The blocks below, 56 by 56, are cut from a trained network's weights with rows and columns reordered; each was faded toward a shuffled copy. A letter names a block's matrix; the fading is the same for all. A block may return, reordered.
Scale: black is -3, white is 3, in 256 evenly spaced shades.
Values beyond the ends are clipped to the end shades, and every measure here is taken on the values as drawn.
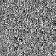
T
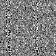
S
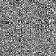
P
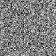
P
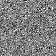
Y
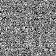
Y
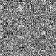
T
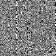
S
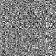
P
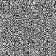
T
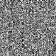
Y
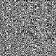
T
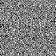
T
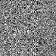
T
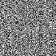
T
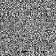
P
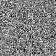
Y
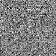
Y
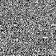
Y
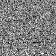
Y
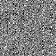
S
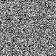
Y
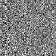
S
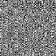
T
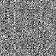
P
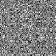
P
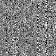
S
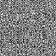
T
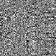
P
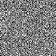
T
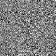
P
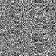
T
